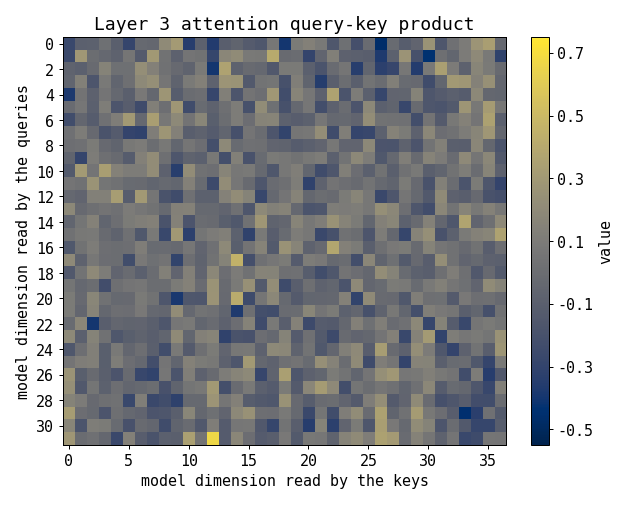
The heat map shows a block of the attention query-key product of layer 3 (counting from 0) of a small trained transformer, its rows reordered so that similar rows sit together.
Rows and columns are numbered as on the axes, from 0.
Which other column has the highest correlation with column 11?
5
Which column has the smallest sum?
20
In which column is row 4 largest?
22
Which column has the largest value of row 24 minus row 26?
36
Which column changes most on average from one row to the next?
14
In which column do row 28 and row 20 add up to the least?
9
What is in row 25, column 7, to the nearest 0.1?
-0.2
